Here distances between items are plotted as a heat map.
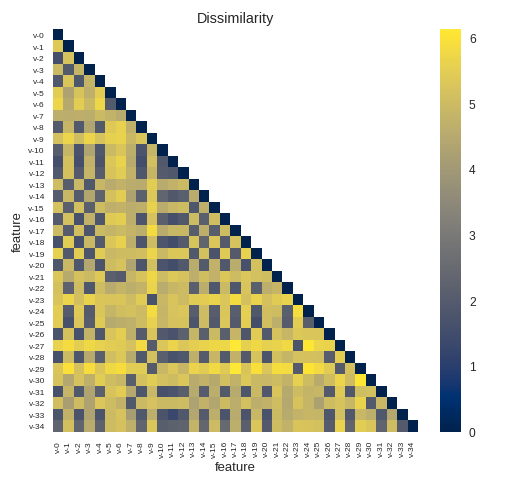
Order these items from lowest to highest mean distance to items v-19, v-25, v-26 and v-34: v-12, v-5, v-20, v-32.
v-20, v-12, v-32, v-5
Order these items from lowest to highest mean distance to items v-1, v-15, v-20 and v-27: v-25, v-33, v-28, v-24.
v-25, v-24, v-33, v-28
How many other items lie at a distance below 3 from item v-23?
3
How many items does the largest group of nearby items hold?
16
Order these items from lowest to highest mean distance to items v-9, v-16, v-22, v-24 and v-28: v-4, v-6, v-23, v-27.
v-4, v-23, v-27, v-6
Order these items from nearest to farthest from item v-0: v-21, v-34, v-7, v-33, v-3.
v-33, v-34, v-7, v-3, v-21
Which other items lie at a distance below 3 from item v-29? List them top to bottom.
v-9, v-23, v-27
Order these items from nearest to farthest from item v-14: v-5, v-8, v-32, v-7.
v-8, v-7, v-32, v-5
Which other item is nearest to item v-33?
v-11
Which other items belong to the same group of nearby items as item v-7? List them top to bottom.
v-30, v-32
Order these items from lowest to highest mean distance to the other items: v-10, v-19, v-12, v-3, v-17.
v-10, v-12, v-3, v-17, v-19
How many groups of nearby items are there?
5
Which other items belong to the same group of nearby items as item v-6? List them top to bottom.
v-5, v-21
